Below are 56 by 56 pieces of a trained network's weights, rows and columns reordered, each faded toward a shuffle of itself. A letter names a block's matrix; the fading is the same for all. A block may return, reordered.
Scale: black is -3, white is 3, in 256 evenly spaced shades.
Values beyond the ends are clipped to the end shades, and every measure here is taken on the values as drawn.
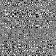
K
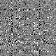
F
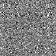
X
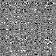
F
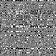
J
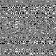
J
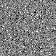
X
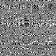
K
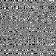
J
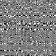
J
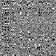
F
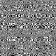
K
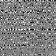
J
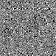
X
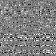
J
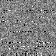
X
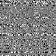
K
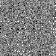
X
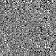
F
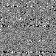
X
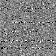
X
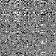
K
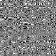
K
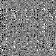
F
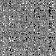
F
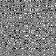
K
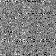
X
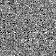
X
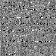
X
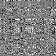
K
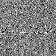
X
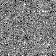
X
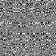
J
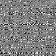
J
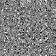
F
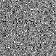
X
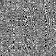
F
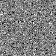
X
